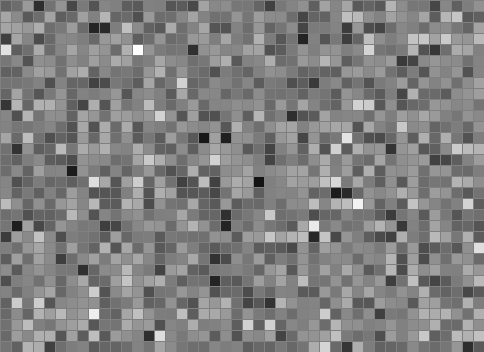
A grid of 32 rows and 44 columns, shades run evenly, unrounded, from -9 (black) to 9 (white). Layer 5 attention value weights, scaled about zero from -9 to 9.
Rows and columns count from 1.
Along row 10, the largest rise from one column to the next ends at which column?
2
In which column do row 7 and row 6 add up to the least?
37
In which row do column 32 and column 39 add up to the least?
18
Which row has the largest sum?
29
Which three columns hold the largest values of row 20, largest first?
25, 7, 17
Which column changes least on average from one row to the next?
22
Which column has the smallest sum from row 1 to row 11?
28
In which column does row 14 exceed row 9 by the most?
31
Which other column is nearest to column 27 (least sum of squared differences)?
26
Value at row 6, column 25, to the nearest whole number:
3
